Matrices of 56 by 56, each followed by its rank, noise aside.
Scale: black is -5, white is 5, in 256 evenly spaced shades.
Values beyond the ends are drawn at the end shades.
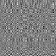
four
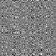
five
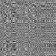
five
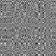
four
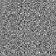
seven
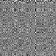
three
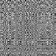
five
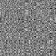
five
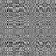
three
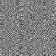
four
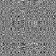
four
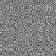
six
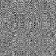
six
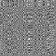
four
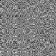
five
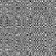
four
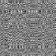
four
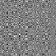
four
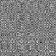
six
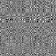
three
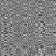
four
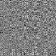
five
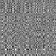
three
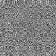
seven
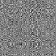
seven
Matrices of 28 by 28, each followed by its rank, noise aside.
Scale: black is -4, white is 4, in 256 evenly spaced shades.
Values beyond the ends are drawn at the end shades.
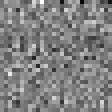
six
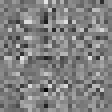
three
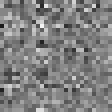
six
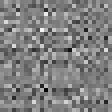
four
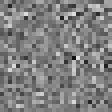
six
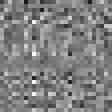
four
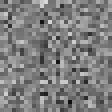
six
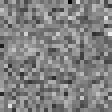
eight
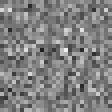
eight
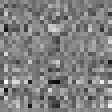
three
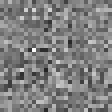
six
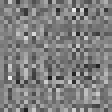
four
